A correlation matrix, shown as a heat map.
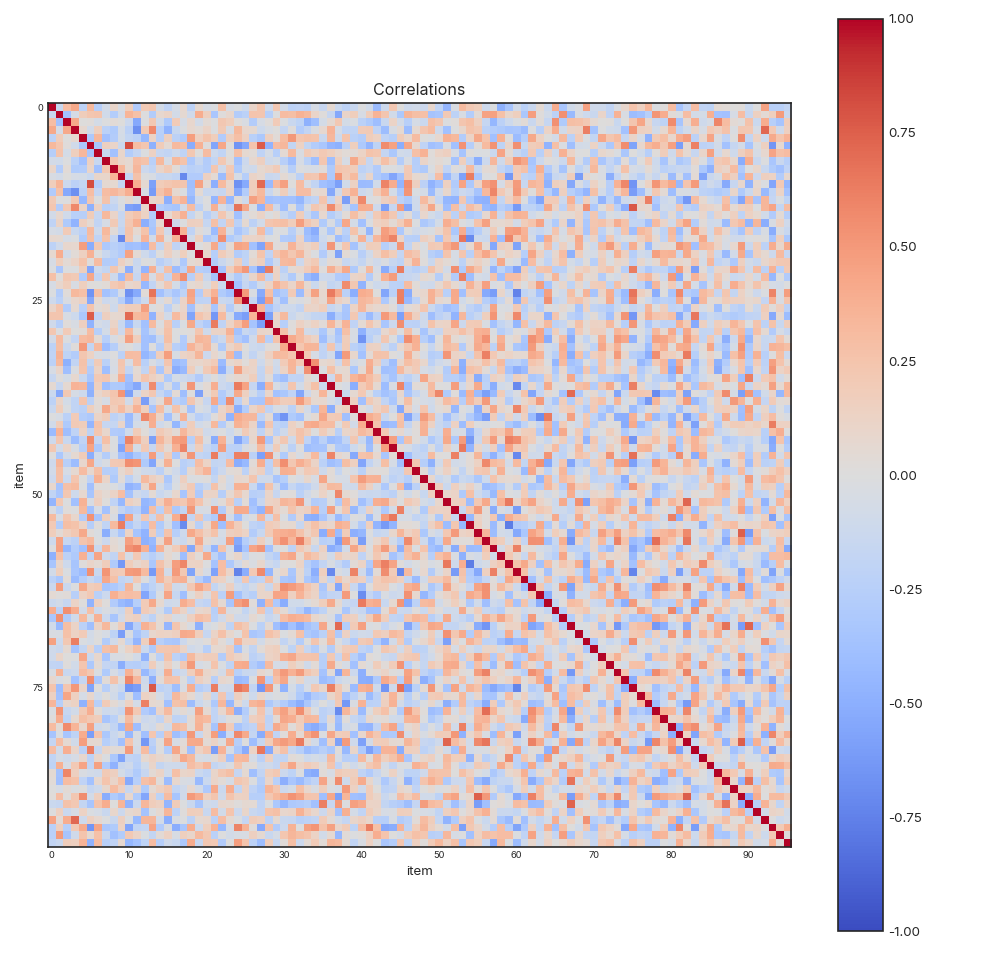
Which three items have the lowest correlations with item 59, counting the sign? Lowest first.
54, 9, 69
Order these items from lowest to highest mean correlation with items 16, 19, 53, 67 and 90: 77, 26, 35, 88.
88, 26, 35, 77
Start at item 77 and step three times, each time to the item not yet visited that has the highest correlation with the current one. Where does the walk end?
64
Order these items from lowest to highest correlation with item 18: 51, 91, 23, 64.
23, 91, 64, 51
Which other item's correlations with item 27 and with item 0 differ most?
75
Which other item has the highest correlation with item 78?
56
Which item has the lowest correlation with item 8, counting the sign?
85
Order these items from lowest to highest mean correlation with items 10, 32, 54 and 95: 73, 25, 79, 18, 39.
25, 39, 18, 79, 73
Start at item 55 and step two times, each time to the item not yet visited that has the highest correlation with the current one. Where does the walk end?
82
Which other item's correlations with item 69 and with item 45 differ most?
92
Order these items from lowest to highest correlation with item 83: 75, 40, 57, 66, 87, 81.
81, 75, 40, 66, 87, 57
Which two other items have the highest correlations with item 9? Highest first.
54, 37
